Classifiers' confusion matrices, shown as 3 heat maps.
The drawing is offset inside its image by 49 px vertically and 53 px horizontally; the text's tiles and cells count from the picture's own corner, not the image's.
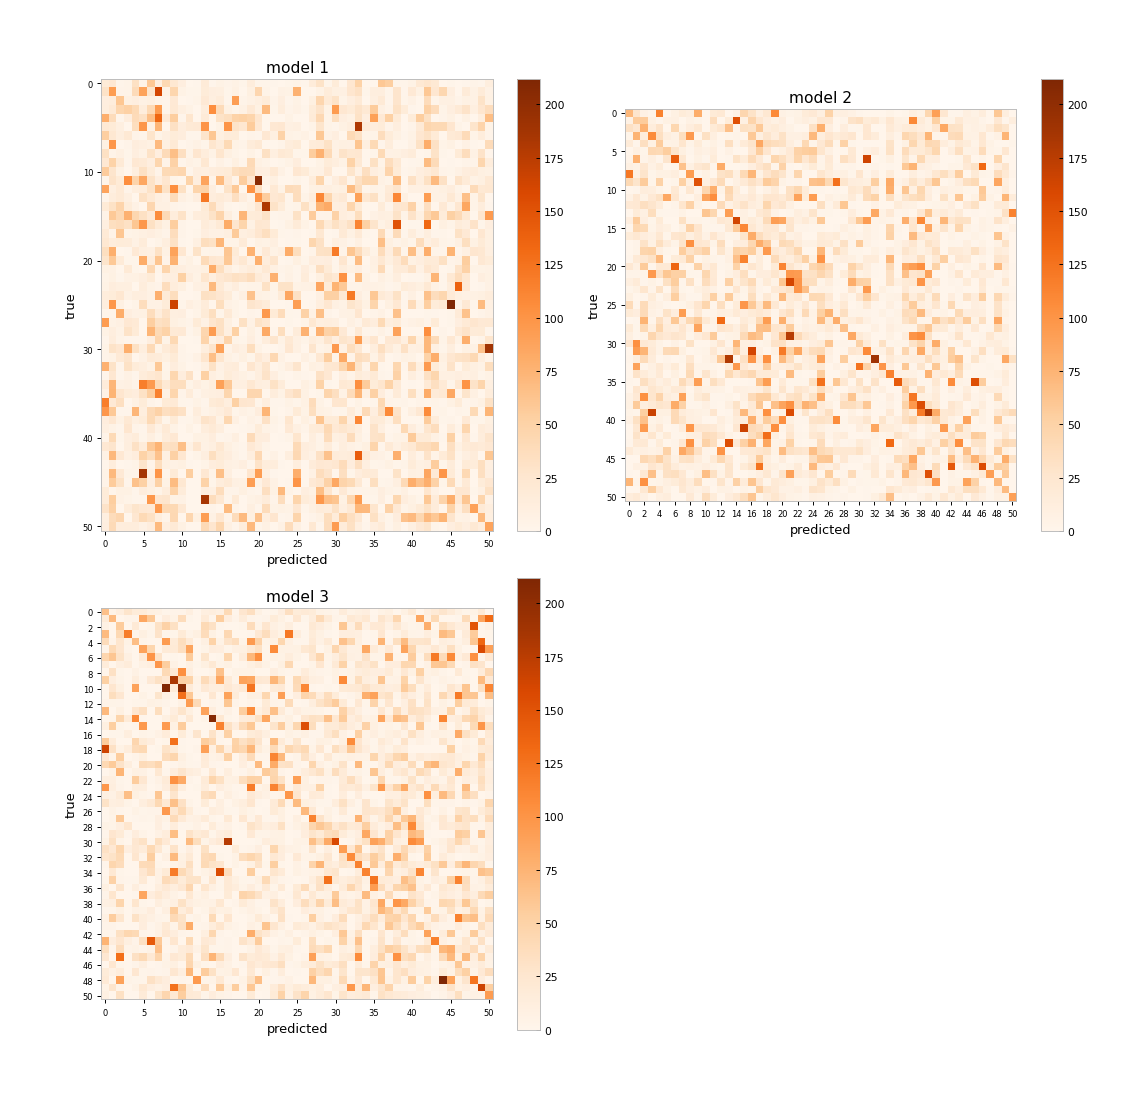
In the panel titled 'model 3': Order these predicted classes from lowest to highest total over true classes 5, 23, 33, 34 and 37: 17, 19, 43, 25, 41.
17, 25, 43, 41, 19
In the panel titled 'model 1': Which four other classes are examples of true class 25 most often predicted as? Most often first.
45, 9, 1, 49
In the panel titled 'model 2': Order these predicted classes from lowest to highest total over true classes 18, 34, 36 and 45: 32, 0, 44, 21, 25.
0, 32, 44, 21, 25
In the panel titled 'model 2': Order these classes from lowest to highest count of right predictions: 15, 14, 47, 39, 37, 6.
47, 15, 37, 6, 14, 39
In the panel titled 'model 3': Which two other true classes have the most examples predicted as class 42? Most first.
24, 2
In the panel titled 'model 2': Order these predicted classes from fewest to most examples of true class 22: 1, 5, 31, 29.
1, 5, 31, 29
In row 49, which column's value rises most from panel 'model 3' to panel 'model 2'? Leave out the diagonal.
3
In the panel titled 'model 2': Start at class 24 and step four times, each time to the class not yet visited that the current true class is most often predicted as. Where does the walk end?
16
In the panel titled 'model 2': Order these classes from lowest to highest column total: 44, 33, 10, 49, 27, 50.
33, 50, 27, 44, 10, 49
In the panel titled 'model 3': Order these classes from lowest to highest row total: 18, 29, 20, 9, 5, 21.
21, 29, 20, 18, 5, 9
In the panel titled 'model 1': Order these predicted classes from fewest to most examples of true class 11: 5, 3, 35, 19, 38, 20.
19, 35, 38, 5, 3, 20
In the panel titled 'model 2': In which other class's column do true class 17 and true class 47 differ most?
39
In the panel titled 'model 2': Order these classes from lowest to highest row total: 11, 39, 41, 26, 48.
26, 48, 41, 11, 39
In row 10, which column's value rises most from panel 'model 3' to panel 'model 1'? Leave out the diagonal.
0
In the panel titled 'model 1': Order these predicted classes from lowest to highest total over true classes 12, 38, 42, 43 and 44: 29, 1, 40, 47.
40, 47, 29, 1
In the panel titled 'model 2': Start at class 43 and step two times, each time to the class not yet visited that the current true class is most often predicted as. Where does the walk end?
50
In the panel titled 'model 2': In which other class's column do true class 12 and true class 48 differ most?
40
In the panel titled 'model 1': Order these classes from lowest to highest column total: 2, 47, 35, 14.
2, 35, 14, 47
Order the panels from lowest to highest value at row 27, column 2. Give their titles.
model 1, model 3, model 2
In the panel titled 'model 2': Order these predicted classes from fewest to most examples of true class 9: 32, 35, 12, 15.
35, 15, 12, 32
